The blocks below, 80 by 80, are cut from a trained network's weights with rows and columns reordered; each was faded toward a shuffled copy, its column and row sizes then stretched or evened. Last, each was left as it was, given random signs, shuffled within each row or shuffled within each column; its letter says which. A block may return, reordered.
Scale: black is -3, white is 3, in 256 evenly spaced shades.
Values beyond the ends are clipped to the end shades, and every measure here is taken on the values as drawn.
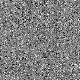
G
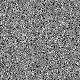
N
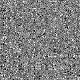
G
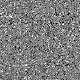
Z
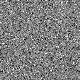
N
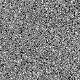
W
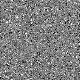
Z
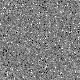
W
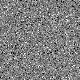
N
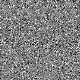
Z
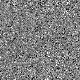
Z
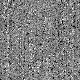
W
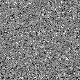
N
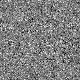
N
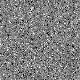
W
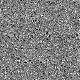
N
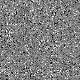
Z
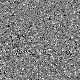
N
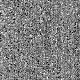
W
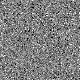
Z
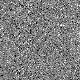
W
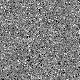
W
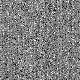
W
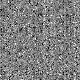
G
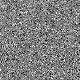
G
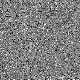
Z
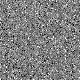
W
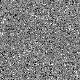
Z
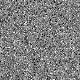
W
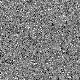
W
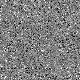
N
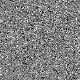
Z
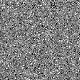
G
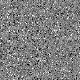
G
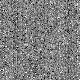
W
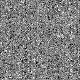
W
